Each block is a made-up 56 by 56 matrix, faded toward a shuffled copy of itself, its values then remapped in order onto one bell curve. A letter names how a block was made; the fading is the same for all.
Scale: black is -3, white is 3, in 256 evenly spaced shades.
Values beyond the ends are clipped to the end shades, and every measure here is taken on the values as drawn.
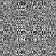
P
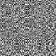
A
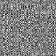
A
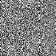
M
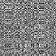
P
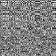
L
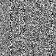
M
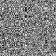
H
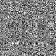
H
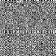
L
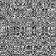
L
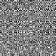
L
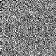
H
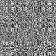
A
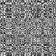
P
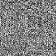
H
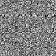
H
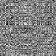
A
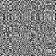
A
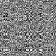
A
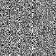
M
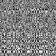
L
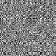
L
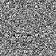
H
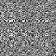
L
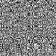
H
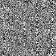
M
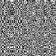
A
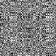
A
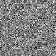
H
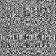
L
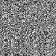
H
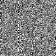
M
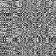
A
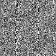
M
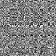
L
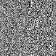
M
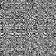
L
